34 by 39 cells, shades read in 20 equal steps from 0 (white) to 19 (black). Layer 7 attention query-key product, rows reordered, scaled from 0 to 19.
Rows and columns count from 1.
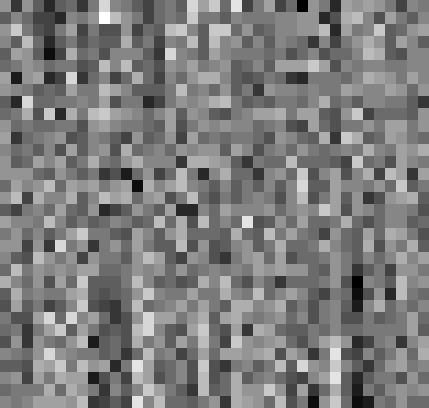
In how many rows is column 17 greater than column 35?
16
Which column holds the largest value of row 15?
12
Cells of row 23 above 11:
4
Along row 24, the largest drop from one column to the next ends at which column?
34
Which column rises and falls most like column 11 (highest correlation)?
10
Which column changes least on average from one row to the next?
31
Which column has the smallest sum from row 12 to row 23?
37
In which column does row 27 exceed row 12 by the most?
32
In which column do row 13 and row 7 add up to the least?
7
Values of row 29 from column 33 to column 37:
16 14 10 9 15
